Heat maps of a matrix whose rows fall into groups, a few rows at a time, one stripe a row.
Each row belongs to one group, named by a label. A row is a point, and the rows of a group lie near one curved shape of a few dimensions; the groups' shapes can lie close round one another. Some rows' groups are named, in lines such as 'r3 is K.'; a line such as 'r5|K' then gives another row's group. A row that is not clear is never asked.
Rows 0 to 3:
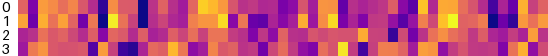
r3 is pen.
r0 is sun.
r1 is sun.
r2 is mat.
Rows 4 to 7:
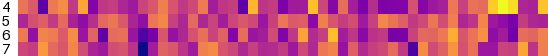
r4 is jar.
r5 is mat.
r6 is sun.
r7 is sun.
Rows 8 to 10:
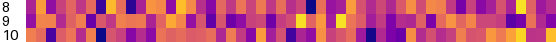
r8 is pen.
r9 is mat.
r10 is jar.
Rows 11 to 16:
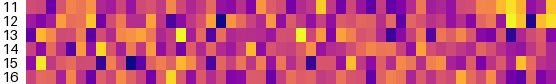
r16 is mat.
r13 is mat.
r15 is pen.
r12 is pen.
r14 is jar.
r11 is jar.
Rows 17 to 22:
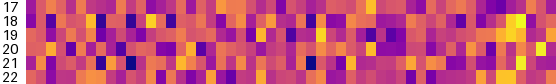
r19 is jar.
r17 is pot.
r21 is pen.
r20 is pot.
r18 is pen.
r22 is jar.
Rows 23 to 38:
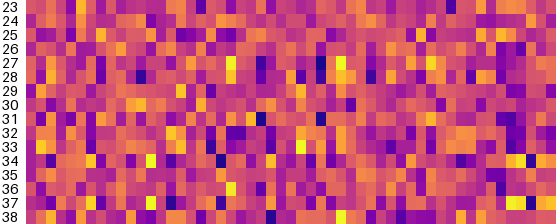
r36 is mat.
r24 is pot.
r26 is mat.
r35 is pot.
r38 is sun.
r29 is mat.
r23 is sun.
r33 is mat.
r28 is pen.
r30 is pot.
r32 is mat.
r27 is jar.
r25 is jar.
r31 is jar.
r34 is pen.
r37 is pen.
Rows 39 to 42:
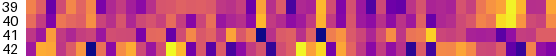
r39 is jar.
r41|jar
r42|mat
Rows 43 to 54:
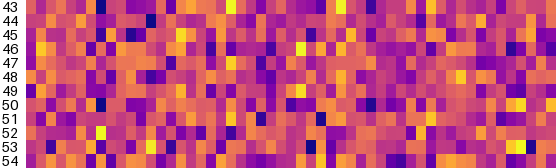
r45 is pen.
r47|mat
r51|jar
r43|jar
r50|jar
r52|jar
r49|mat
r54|mat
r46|mat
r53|pen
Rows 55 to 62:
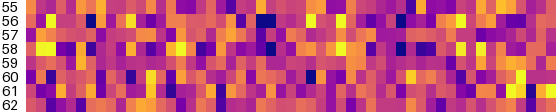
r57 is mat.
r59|sun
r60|pen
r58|sun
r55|jar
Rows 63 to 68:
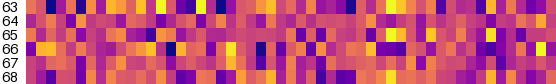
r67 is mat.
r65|mat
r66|mat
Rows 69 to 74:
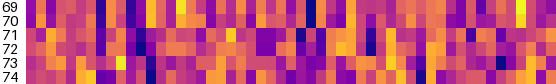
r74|sun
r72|pen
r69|pen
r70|pen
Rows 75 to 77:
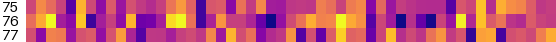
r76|sun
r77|pen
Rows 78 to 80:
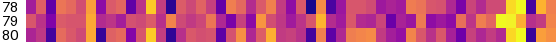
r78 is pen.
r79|jar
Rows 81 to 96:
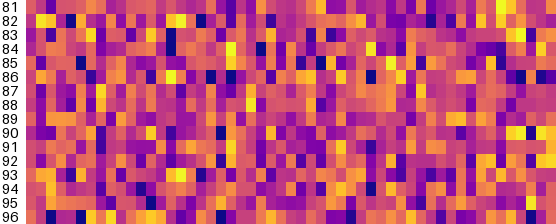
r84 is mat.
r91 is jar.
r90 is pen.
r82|sun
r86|mat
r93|sun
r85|mat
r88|jar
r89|sun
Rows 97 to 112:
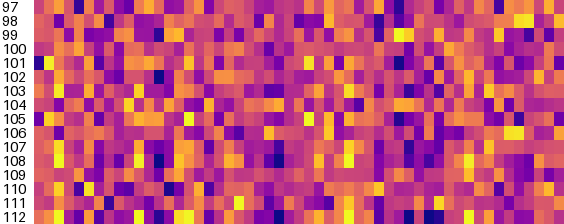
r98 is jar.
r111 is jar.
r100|mat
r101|mat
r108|sun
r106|jar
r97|pot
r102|sun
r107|sun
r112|sun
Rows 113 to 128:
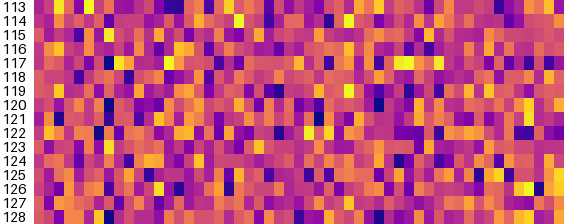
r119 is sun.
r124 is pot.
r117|mat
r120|jar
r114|jar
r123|jar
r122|mat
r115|jar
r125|pen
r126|pen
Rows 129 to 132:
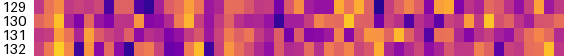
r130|sun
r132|pot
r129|pen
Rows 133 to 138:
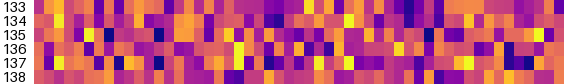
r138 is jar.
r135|sun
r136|mat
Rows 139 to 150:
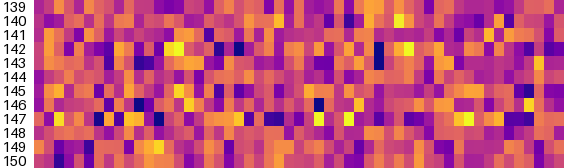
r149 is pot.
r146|pen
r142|mat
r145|mat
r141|sun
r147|sun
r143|pen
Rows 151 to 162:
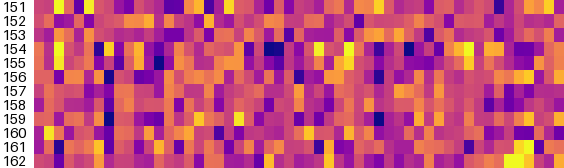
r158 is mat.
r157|mat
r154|sun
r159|jar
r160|mat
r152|pot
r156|jar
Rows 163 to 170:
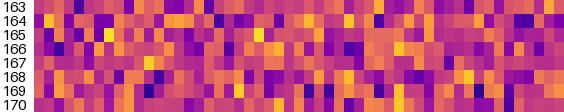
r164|mat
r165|jar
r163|pot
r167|pot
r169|pen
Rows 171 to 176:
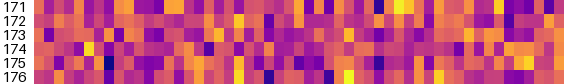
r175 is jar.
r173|sun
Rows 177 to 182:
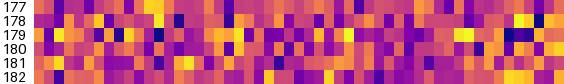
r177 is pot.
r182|jar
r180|pen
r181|sun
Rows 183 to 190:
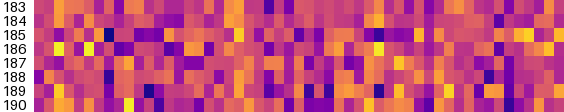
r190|pot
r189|pen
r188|mat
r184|pot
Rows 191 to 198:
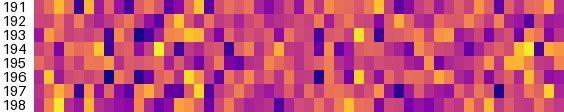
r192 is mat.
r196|pen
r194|pen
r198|sun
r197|pot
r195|jar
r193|pen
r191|pot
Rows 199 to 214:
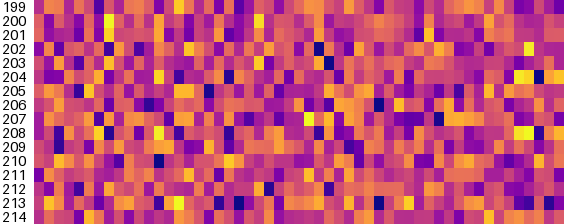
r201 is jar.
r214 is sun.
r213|mat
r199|mat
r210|sun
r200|jar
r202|pen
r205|sun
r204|pen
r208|pen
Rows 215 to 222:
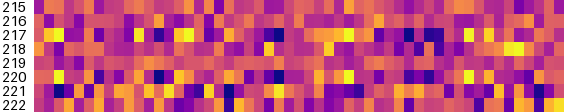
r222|pen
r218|jar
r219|pot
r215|mat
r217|sun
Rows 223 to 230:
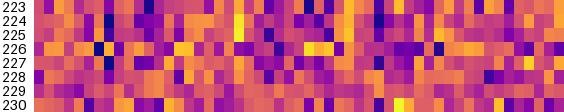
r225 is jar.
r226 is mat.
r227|jar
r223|pen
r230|mat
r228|mat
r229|pot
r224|jar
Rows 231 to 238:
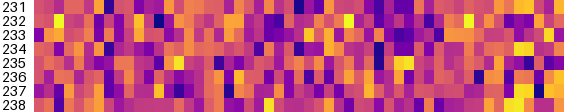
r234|jar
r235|mat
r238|jar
